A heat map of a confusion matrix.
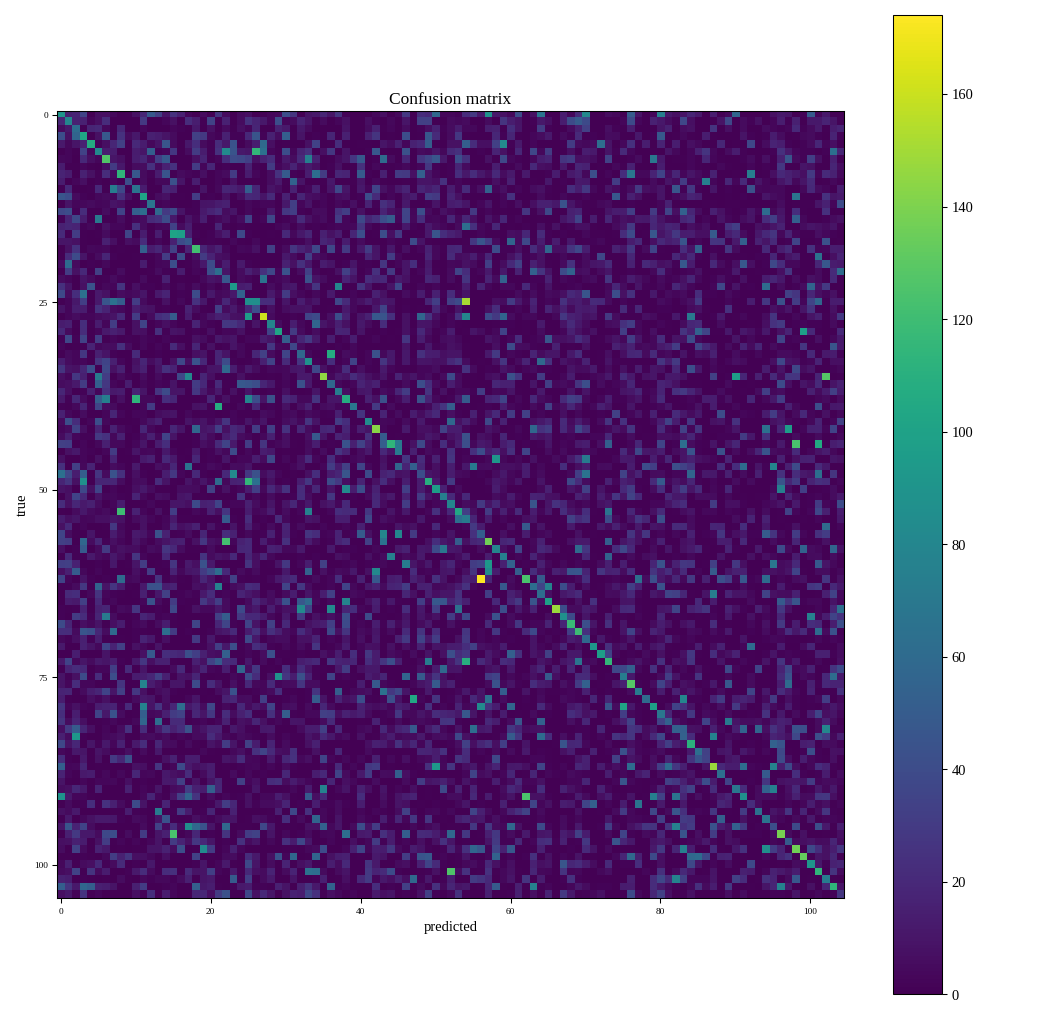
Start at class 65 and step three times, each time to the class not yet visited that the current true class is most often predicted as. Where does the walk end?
7
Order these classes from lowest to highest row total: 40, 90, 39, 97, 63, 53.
40, 39, 97, 90, 53, 63
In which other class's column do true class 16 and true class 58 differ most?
15
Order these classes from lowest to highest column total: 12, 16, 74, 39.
39, 74, 12, 16
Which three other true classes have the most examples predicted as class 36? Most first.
32, 66, 103
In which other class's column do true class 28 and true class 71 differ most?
92
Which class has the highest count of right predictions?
27
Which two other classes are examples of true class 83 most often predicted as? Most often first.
2, 87
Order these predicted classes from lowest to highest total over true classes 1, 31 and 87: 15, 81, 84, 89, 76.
84, 15, 89, 81, 76
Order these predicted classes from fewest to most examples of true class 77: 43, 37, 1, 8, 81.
81, 1, 8, 37, 43
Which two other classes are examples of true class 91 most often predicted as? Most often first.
62, 0
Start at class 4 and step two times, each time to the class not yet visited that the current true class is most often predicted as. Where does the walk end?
44
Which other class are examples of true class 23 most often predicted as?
37
